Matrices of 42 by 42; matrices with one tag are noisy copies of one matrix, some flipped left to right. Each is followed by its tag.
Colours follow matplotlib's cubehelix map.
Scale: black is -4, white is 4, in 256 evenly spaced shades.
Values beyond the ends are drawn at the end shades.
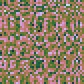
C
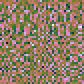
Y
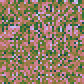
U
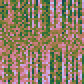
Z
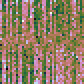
Z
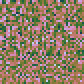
U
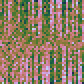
Z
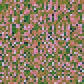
Y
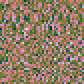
Y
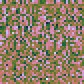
U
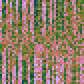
Z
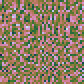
Y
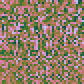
U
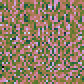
Y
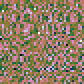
Y
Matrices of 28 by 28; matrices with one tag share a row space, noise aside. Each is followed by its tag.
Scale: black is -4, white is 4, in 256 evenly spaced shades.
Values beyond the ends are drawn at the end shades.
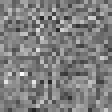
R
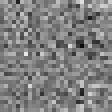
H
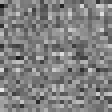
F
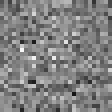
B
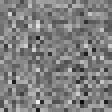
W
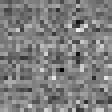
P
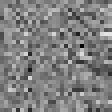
H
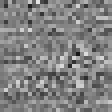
P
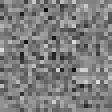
B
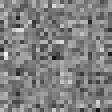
F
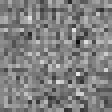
P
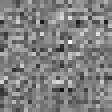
F
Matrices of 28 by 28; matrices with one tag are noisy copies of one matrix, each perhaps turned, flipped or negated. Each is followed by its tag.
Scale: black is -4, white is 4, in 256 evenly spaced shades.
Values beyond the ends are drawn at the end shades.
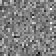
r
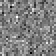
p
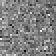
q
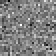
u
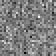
p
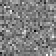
u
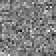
u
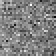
q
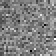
q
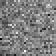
q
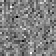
p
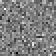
r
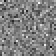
r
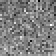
q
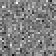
r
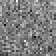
q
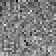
q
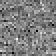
p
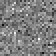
p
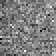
q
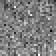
q
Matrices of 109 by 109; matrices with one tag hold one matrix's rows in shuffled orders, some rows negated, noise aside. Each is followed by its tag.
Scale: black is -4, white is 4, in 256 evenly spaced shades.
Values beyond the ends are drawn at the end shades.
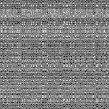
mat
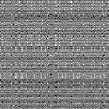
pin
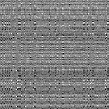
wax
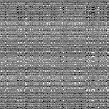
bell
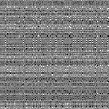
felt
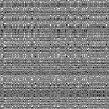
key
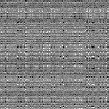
bell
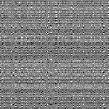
pin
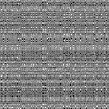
mat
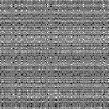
pin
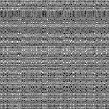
mat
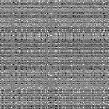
pin
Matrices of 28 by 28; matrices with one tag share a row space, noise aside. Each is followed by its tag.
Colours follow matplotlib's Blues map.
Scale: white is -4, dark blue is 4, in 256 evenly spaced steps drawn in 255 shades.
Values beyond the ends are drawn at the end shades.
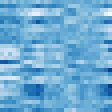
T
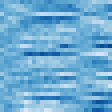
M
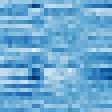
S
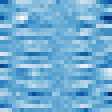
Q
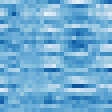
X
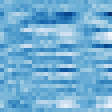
M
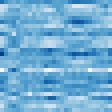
X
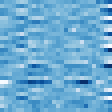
Q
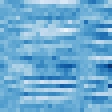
M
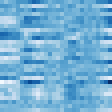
T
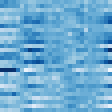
T
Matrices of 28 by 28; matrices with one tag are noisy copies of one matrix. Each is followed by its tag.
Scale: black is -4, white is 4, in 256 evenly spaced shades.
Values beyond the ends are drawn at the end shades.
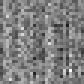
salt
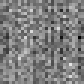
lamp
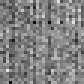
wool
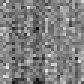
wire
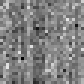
wire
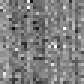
wire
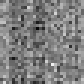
wire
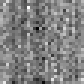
wire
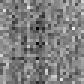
wire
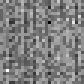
wool
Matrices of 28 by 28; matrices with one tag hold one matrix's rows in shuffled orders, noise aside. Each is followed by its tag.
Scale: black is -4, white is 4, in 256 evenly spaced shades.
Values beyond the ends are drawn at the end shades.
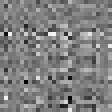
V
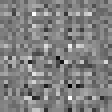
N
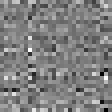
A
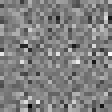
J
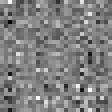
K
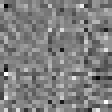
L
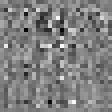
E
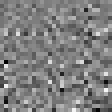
L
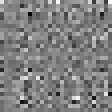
J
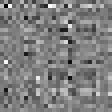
V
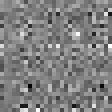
J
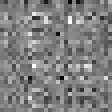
N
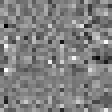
L
